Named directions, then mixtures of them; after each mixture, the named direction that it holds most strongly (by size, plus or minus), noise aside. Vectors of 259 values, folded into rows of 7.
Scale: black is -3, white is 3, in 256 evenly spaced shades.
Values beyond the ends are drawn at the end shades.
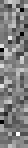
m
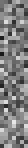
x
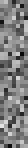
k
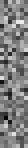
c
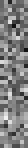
c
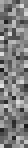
x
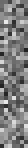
x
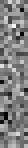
c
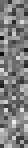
x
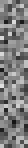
x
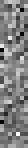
m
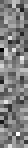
m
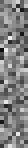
m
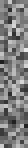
x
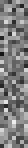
x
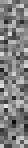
x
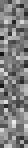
x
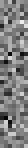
c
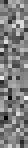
c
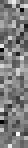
m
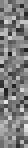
x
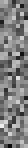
k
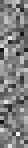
m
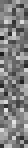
x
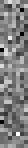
m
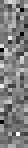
m
